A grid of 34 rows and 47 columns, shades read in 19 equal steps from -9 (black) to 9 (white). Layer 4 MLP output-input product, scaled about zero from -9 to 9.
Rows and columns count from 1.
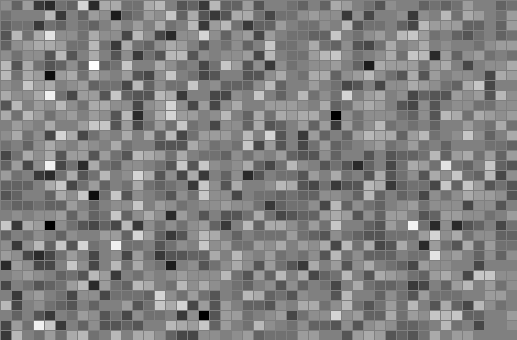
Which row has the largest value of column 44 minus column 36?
19
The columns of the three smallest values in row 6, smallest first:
40, 13, 24
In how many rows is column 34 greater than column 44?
13
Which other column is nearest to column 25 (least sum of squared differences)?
6
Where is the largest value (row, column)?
7, 9
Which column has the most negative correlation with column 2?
1
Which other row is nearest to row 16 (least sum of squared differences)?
29
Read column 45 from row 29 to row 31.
2 2 1
